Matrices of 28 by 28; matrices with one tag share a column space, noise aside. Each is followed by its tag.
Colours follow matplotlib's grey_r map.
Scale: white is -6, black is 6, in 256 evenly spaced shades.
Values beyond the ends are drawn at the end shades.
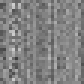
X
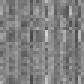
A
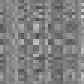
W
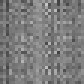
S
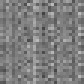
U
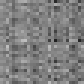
U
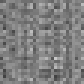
X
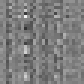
W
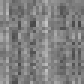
A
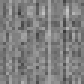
A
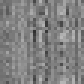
A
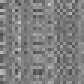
S
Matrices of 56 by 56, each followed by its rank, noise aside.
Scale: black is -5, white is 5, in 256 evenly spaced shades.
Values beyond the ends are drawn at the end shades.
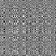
three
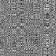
six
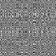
four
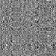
eight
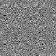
eight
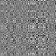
three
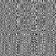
three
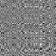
three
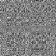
eight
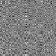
six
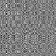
four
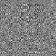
eight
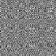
six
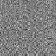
eight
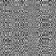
three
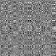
four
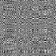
four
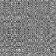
six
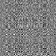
four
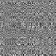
six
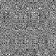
eight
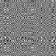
three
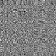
six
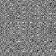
six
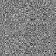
eight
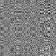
four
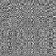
four
